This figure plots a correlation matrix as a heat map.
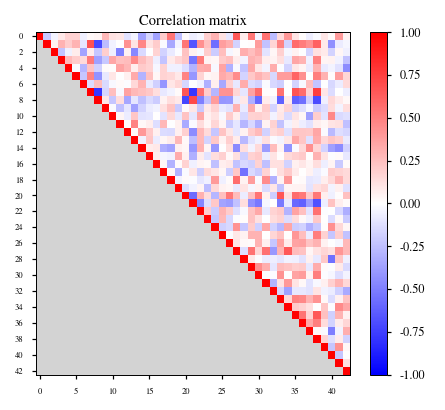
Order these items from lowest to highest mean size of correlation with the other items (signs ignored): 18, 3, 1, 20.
18, 3, 20, 1
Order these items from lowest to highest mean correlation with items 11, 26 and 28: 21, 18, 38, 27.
21, 27, 18, 38
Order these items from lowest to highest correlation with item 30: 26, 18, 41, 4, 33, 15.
41, 18, 4, 15, 26, 33
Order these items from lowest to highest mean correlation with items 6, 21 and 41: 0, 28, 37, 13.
37, 13, 0, 28
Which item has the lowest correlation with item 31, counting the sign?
14
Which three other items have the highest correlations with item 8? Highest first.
21, 24, 6
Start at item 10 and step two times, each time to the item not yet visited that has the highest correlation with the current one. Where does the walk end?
24
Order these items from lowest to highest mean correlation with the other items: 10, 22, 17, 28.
28, 17, 10, 22
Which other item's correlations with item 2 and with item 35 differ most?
13
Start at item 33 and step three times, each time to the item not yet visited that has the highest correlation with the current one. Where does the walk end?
38
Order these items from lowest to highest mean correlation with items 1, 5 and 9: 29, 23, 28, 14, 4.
28, 14, 4, 23, 29
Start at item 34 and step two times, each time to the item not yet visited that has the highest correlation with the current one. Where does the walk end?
0
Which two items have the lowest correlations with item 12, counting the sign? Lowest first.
21, 8
